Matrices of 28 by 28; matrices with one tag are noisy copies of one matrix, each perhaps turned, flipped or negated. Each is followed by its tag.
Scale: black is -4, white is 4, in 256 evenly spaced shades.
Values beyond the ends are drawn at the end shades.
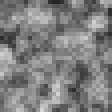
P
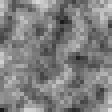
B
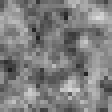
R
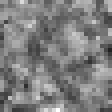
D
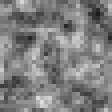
R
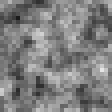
R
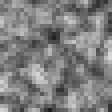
D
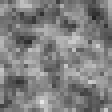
R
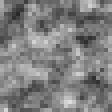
R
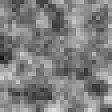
P
